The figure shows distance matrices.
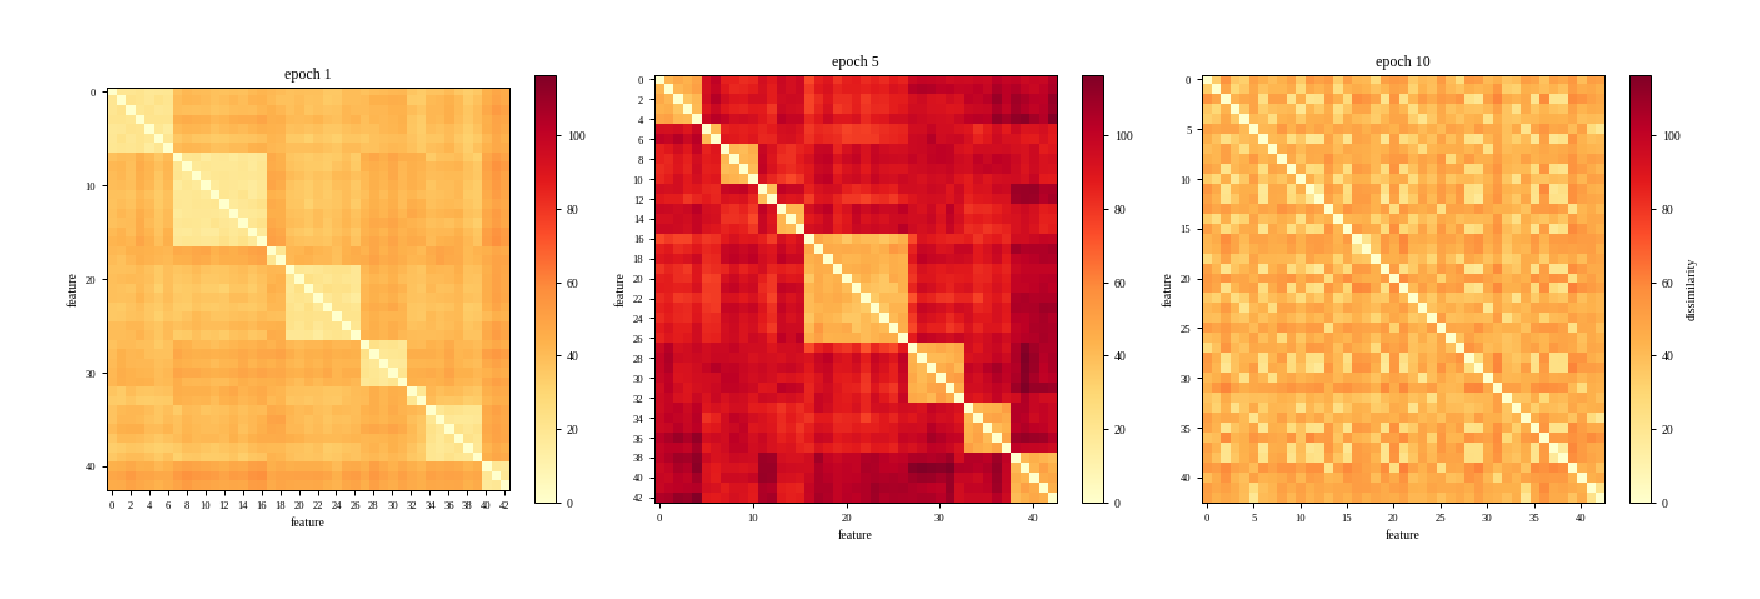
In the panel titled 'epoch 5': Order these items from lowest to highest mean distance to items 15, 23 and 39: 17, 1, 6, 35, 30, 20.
20, 17, 6, 35, 1, 30
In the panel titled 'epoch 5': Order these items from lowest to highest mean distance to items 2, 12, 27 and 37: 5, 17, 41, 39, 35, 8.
35, 17, 5, 8, 41, 39
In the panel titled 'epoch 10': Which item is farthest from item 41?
36
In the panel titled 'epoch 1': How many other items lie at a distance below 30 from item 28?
4
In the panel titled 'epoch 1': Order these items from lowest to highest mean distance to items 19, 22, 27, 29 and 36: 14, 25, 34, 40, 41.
25, 34, 14, 40, 41
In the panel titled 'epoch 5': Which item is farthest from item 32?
39
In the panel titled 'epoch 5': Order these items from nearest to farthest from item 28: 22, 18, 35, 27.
27, 22, 35, 18
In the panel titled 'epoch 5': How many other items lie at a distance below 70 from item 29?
5
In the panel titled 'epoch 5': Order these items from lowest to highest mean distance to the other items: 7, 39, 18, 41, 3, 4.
18, 3, 7, 4, 41, 39
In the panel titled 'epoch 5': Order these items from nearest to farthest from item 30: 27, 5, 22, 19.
27, 22, 19, 5
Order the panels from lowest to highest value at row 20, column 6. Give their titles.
epoch 1, epoch 10, epoch 5
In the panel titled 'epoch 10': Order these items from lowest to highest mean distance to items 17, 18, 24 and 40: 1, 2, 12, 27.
27, 1, 12, 2
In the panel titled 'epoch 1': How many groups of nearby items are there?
8
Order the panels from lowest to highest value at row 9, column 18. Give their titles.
epoch 10, epoch 1, epoch 5
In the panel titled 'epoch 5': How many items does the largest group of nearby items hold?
11
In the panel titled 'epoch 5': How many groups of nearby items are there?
9
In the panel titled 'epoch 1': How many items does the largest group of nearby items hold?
10
